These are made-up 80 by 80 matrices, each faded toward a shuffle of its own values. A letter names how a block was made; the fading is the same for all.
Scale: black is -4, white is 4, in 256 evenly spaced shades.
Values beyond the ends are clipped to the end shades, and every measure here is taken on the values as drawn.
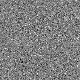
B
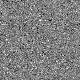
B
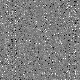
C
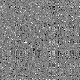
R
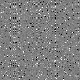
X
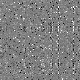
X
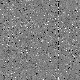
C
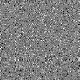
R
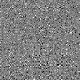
R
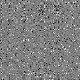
X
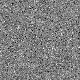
B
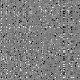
X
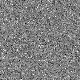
B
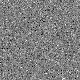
B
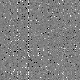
X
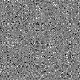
R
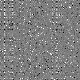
X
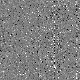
C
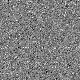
B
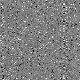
C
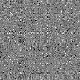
R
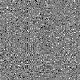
R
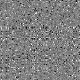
R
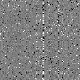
X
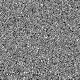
B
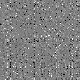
X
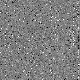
C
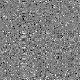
R
